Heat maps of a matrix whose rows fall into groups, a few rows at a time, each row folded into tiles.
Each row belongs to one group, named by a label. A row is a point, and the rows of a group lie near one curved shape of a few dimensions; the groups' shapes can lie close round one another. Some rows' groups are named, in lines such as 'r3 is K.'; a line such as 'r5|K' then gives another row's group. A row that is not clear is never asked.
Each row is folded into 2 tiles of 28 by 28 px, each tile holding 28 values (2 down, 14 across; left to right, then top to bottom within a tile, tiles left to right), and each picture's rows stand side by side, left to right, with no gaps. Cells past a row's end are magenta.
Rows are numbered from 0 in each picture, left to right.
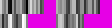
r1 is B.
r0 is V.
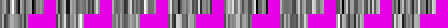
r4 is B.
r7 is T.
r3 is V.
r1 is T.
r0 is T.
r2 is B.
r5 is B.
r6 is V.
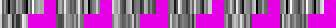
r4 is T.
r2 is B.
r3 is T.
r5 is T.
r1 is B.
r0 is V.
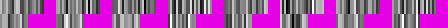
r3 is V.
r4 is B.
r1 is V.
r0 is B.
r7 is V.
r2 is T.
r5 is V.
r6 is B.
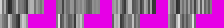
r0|V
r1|V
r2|B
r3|V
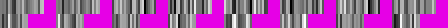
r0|B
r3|T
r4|V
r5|T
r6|B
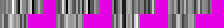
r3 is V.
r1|T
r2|T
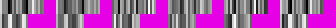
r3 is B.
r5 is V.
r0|V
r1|V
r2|V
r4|V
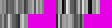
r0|V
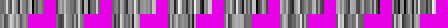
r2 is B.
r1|B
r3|T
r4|T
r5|B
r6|B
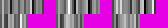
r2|B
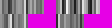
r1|T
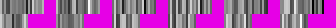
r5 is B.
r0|V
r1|B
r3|V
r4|B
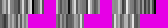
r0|B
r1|B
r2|B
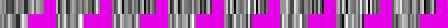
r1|T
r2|T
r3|T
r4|V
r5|B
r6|V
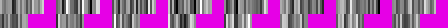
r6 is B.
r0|B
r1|T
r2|V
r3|V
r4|T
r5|B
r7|B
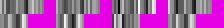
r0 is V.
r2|T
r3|V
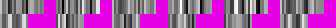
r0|V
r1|T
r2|V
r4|T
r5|V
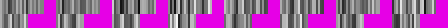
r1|V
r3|T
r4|B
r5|B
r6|V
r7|B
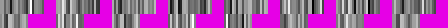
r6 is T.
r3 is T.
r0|V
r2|V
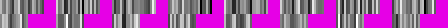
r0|B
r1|V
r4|V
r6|V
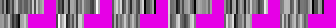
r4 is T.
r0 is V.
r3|V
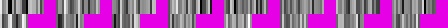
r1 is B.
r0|V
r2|B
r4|T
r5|V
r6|B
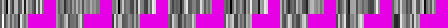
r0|V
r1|V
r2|T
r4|T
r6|T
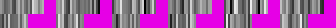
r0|B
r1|B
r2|B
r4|T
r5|B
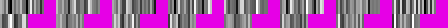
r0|V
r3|T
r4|B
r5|T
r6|V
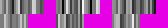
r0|B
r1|T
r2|B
